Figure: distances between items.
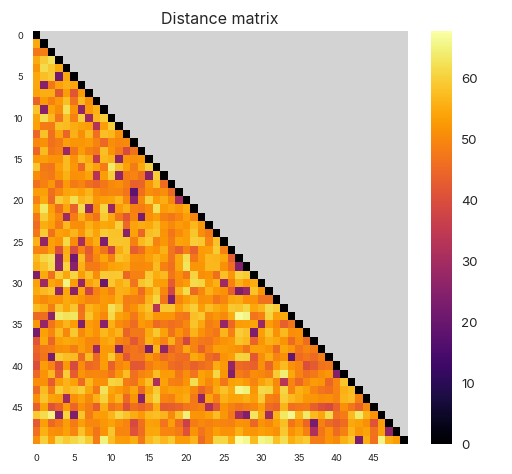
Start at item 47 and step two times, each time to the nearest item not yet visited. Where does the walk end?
48
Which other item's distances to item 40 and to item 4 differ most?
41
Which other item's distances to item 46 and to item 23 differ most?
28
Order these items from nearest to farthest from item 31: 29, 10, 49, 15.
10, 15, 29, 49
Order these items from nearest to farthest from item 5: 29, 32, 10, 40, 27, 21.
27, 40, 21, 10, 32, 29
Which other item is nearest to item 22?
14
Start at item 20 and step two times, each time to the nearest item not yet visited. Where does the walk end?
19
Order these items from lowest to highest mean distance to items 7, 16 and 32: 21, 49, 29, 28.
21, 28, 29, 49
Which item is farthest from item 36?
46
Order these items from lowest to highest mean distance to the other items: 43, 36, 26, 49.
26, 36, 43, 49
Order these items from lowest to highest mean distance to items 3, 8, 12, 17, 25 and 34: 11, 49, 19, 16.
11, 19, 16, 49
